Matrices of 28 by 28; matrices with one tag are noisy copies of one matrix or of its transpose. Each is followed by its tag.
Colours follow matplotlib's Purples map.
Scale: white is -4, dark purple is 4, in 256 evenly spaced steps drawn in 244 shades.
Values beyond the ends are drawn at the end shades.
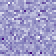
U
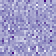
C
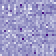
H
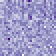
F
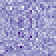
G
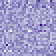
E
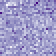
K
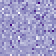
U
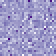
F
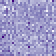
K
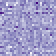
K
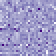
F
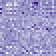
K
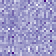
C
